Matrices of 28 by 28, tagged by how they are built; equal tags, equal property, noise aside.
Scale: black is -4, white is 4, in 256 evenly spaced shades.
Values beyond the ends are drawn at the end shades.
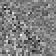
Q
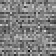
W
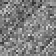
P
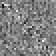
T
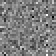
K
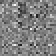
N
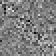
T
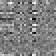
N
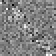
T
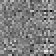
N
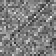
P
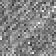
P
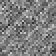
P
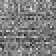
W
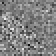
Q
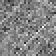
P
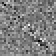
T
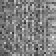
W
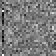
K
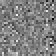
K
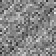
P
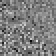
Q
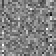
K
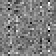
K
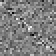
T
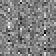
K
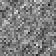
P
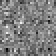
N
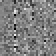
K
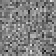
W
